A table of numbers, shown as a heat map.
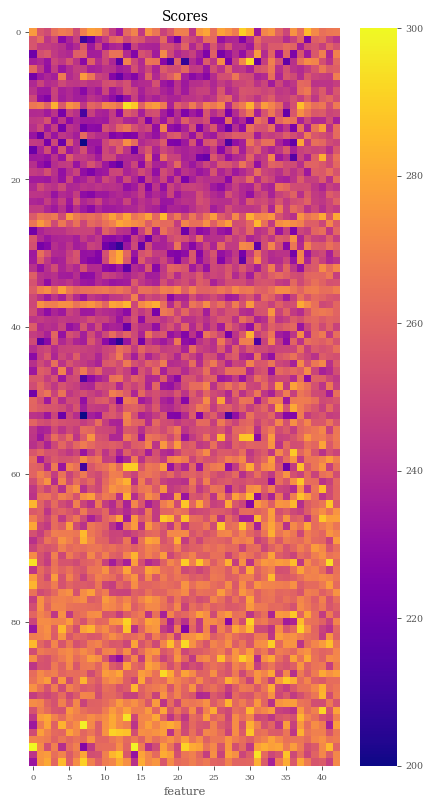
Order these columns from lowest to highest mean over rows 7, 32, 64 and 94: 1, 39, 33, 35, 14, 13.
13, 14, 1, 33, 39, 35
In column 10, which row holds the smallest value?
29
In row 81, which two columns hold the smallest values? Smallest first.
21, 0
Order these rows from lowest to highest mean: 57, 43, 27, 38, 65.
27, 38, 43, 57, 65
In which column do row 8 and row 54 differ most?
7
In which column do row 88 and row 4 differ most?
35
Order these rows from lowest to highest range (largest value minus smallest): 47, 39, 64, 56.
39, 56, 47, 64
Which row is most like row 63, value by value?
81
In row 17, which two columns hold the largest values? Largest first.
40, 33
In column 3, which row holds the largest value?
10
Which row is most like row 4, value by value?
11
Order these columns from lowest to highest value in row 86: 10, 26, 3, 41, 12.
41, 12, 26, 3, 10
